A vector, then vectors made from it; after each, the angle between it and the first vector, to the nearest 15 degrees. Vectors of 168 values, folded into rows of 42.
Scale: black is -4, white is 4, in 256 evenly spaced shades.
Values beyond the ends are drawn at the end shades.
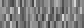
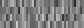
165 degrees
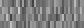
30 degrees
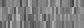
75 degrees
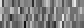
45 degrees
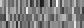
60 degrees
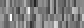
105 degrees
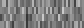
120 degrees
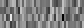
150 degrees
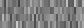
90 degrees
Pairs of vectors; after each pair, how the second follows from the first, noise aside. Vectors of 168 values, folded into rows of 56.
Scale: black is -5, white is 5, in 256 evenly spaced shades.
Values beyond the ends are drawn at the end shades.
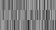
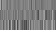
reversed, negated, partly zeroed.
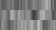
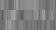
reversed, shrunk.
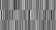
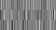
reversed, negated, partly zeroed.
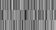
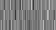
wrapped around, negated, partly zeroed.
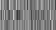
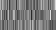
sign-scrambled.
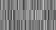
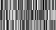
negated, scaled up.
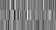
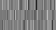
wrapped around, negated, partly zeroed.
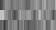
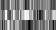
wrapped around, scaled up.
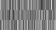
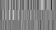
negated, partly zeroed.
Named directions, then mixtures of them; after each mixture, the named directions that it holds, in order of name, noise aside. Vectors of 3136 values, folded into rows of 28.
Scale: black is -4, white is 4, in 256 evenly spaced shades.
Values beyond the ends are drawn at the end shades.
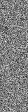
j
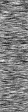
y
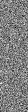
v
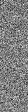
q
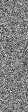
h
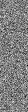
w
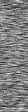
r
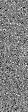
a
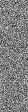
j, q, w.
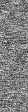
j, y.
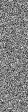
h, q.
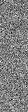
q, w.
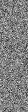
h, j.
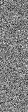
q.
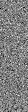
a, h.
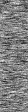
y.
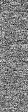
q, y.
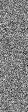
h, w.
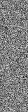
j.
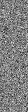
j, w.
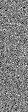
a.
